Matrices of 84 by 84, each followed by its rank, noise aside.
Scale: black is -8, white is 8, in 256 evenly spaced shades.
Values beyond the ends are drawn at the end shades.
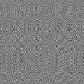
six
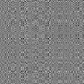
three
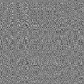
six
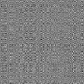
four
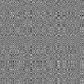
three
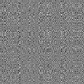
five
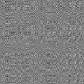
five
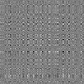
two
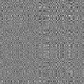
three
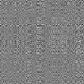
four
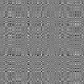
two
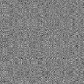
six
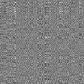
four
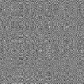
five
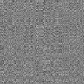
six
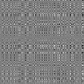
two
